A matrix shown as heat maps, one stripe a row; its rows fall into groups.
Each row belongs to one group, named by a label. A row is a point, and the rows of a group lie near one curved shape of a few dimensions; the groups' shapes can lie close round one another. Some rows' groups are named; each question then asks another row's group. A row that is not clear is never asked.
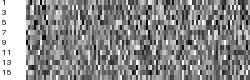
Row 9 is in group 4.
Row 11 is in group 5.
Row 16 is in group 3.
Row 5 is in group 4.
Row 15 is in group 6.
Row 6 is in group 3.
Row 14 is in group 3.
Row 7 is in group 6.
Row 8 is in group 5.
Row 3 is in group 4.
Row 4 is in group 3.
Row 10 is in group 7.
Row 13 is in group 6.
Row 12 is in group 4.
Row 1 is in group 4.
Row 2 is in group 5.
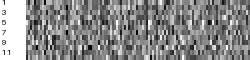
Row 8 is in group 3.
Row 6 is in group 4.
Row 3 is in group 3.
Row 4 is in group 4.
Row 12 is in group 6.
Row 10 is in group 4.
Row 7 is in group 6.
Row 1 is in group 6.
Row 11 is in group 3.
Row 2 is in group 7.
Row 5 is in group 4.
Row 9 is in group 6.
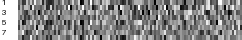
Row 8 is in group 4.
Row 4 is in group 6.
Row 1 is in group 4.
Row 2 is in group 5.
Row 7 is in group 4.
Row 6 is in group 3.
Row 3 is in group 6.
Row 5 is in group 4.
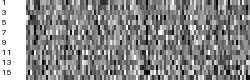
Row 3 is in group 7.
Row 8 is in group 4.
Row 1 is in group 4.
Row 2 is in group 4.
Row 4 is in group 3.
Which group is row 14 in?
6
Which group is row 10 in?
6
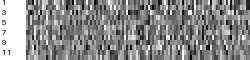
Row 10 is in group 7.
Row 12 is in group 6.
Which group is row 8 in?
6
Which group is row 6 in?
6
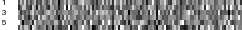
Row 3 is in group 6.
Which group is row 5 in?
4
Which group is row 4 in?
6
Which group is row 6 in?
5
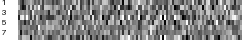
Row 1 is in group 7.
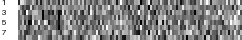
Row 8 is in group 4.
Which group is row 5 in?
6
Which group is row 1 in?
6
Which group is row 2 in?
3
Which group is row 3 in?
4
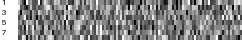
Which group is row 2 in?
3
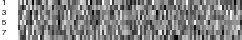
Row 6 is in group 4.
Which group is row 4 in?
6
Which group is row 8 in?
3
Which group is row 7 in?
6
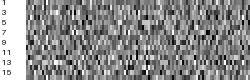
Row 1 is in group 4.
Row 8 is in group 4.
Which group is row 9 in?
3
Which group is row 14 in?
4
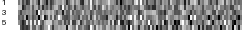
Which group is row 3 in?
3
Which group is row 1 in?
4
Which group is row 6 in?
3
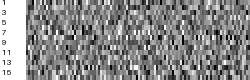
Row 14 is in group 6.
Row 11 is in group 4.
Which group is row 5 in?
6
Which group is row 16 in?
3
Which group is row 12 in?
7
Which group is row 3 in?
6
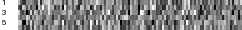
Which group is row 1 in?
3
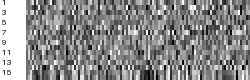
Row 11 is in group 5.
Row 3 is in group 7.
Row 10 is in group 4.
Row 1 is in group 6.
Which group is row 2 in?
5
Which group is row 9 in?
3
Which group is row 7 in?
6
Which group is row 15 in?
6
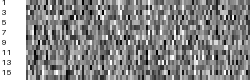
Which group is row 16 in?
5
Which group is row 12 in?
4
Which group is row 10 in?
4
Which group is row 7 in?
3
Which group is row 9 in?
5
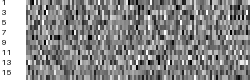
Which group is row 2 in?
5
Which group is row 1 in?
3
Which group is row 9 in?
3
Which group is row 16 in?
5
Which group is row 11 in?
5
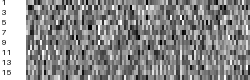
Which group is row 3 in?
4
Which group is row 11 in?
5
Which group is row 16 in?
4
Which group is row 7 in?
3
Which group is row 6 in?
4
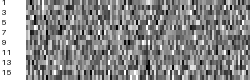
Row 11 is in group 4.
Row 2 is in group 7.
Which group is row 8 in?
5
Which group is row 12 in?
6
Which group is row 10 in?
3
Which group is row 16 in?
6
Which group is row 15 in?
6
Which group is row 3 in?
4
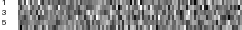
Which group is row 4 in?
6
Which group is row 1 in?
4
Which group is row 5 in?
7
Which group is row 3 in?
3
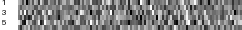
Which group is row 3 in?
5
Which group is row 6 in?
6
